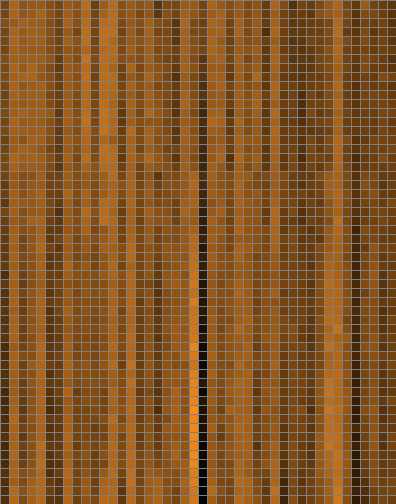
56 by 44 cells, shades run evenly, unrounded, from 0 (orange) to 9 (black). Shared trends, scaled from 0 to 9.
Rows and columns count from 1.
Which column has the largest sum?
23
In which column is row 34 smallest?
22
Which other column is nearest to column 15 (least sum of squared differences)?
5
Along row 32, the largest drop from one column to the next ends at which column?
24
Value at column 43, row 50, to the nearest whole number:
6
